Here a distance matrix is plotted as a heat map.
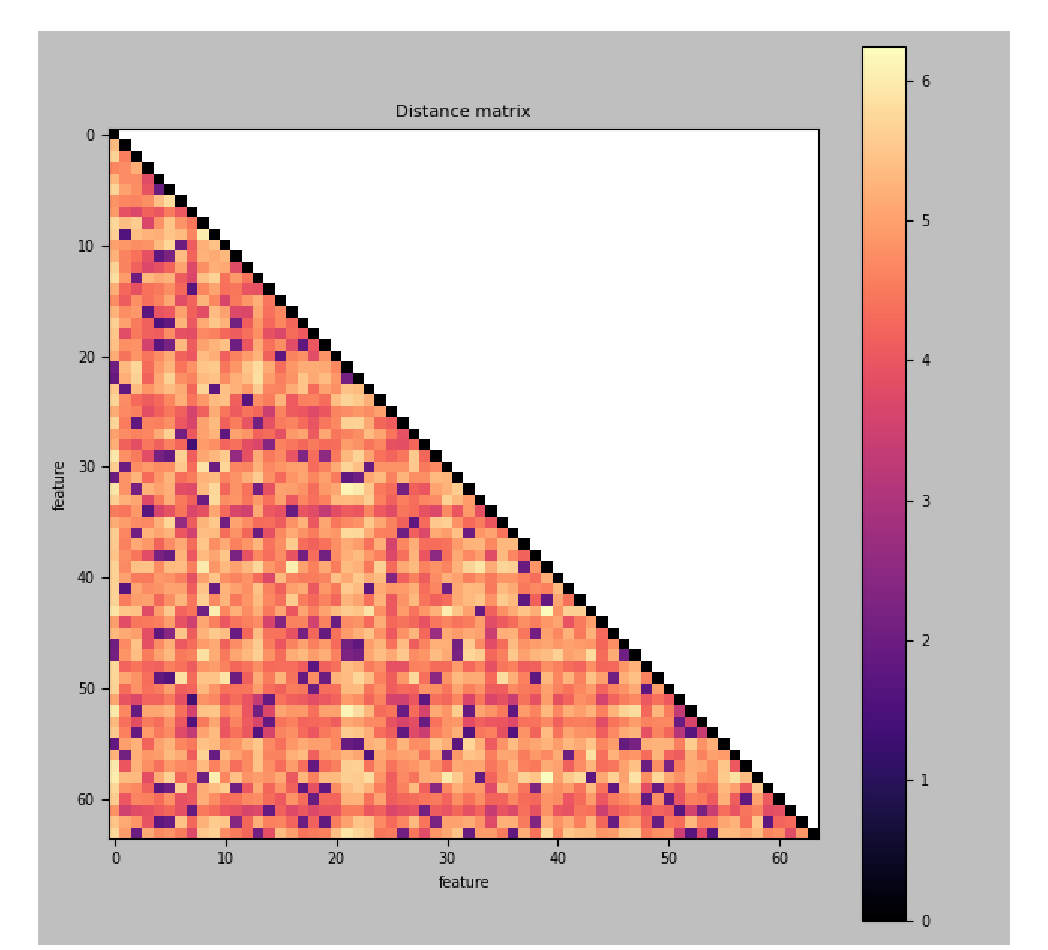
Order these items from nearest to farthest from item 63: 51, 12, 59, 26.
26, 51, 12, 59
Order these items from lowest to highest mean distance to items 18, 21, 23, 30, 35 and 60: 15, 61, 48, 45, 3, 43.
48, 61, 15, 3, 45, 43
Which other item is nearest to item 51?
7
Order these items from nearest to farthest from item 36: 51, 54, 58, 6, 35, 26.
54, 26, 51, 6, 35, 58
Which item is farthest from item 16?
39
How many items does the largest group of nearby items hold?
11
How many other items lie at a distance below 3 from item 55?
6
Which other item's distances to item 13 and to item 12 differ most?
24
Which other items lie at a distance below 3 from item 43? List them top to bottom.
8, 33, 58
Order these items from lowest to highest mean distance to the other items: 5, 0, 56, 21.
5, 56, 21, 0
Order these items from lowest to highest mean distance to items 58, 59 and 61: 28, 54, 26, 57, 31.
28, 54, 26, 57, 31
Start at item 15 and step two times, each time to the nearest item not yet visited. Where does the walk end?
44
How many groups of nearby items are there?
13
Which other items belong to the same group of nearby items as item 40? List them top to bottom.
25
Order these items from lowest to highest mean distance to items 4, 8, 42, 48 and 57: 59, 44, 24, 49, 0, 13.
59, 49, 44, 24, 13, 0
